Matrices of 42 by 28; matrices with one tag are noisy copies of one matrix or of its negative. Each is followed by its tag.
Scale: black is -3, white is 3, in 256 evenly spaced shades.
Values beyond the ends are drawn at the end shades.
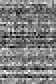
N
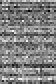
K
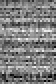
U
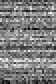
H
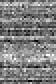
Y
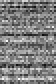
K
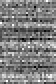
U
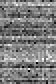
Y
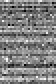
K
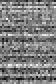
K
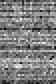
H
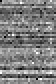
N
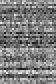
N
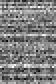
K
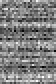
U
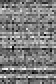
N
